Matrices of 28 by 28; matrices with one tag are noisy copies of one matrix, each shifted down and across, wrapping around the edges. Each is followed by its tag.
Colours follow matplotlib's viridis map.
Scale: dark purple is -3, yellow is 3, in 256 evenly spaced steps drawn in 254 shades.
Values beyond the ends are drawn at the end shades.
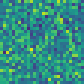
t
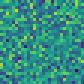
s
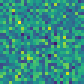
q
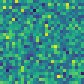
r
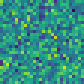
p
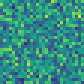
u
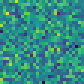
s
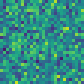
r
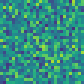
u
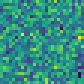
r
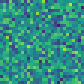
s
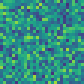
q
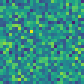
q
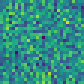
t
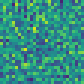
q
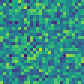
r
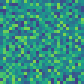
s
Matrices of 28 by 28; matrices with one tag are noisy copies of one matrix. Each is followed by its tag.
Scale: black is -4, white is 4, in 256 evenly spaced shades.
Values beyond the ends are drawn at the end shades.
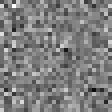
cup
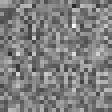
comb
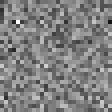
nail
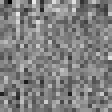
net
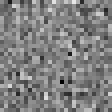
net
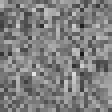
comb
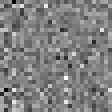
cup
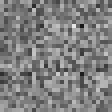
comb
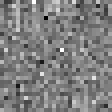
net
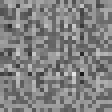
comb
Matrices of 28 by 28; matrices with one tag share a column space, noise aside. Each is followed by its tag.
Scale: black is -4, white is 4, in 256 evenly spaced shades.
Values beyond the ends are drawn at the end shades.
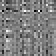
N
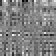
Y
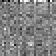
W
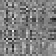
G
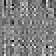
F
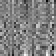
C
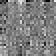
W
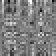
Y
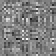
G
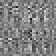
G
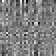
Y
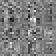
G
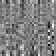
C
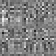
G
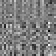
C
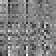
C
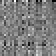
W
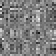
G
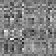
G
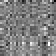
W
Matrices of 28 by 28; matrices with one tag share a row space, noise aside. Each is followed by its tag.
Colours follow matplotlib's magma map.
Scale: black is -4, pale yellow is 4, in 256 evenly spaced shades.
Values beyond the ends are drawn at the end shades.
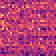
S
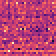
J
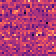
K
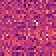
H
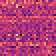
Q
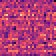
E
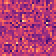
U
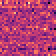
E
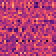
Q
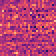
K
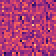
U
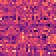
E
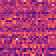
K
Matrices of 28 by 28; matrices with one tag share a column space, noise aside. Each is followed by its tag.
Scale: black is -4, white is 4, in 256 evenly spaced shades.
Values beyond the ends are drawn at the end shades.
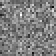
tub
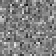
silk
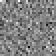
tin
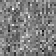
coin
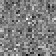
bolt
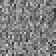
silk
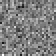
bolt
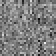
silk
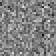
tub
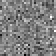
bolt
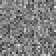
bolt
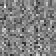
bolt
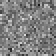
bolt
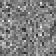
tub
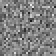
tub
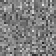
bolt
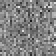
tub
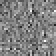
coin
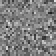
tin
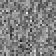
coin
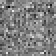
tub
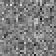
silk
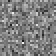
coin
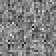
coin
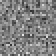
bolt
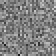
bolt
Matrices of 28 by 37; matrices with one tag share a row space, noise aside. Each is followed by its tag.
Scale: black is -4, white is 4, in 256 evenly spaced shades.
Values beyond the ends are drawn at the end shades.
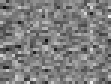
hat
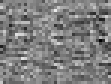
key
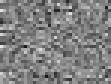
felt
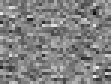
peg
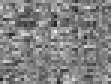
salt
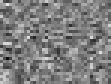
hat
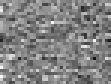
peg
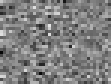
felt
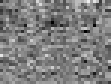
peg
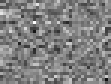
felt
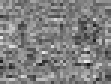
peg
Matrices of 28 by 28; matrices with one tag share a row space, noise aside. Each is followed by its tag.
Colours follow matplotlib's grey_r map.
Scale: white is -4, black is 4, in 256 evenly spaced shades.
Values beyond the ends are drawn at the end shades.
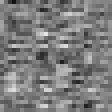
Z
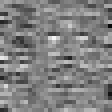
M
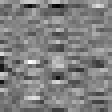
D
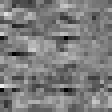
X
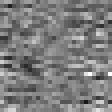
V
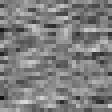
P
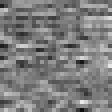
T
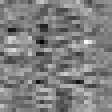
Z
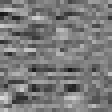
X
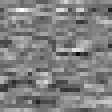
T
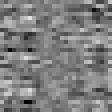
V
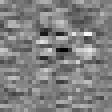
Z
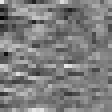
X
